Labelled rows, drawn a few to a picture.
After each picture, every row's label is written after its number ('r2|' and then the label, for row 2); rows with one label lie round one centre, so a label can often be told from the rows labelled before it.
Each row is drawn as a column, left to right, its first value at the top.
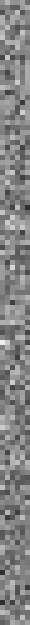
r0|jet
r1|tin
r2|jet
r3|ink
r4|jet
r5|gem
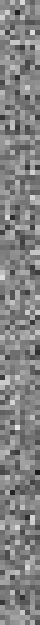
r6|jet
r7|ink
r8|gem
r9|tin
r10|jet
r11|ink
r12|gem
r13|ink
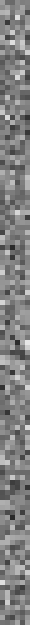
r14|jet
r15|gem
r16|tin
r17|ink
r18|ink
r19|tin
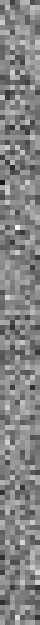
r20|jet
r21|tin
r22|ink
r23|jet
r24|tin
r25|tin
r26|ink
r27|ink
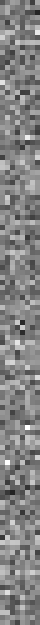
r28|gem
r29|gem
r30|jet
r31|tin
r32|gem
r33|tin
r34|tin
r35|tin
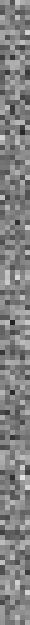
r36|jet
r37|jet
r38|gem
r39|jet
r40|tin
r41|jet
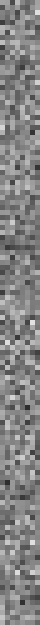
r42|gem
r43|tin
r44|gem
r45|tin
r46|jet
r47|gem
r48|tin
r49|ink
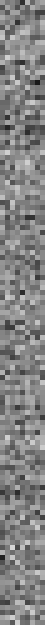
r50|jet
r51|tin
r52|ink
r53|gem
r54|gem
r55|tin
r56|tin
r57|tin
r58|tin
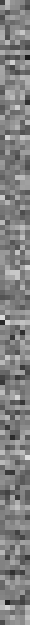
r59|gem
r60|jet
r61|jet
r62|jet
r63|jet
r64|jet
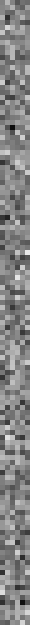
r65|jet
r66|tin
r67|tin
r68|gem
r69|jet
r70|gem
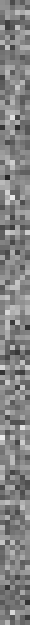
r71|tin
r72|ink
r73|gem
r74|ink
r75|gem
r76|ink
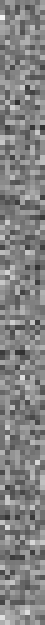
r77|jet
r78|tin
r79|jet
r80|jet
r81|ink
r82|gem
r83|tin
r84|gem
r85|tin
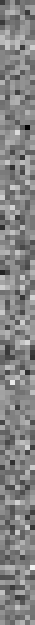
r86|gem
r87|ink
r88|ink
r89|gem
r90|jet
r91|tin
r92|ink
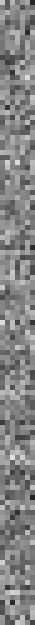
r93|jet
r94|gem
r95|jet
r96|gem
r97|jet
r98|ink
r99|gem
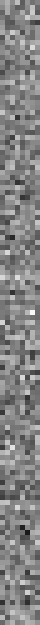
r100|jet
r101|gem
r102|gem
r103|jet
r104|ink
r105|jet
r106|ink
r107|tin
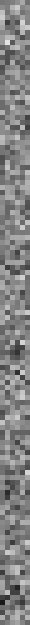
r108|jet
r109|gem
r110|ink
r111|ink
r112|jet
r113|tin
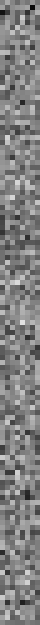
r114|tin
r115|jet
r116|gem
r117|tin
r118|jet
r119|tin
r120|jet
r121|ink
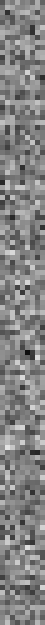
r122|gem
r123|tin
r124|gem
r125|tin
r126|ink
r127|ink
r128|ink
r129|tin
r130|tin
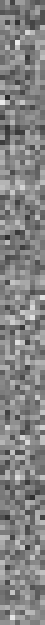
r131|tin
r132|tin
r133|jet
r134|tin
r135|tin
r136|gem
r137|gem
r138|ink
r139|tin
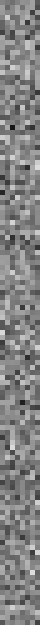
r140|ink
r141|jet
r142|tin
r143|gem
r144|jet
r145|ink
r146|tin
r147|gem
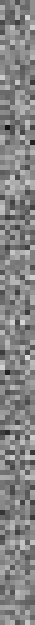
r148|ink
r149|tin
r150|tin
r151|gem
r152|tin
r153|jet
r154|tin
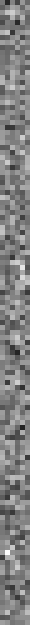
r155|gem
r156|gem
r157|ink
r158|ink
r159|jet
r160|gem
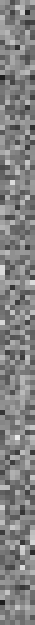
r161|jet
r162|gem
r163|tin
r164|tin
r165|ink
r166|gem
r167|tin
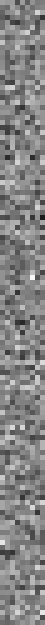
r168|tin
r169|tin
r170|tin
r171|gem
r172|gem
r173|gem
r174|jet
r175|ink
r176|gem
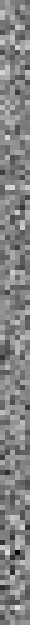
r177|ink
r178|ink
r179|jet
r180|tin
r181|tin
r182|ink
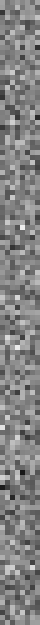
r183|tin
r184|ink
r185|gem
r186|tin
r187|jet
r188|ink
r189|ink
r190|jet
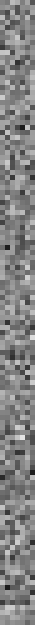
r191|jet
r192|gem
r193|ink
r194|tin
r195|tin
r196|jet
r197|ink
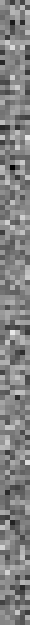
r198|tin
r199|tin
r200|ink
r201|ink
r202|ink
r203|jet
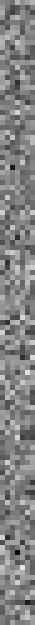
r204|ink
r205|gem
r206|jet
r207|tin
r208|ink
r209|jet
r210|jet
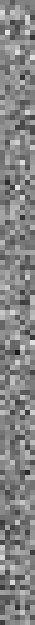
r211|ink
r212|jet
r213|ink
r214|ink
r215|gem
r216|jet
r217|tin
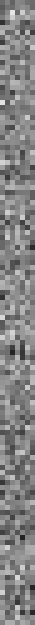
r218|gem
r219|ink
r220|ink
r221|jet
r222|ink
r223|gem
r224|ink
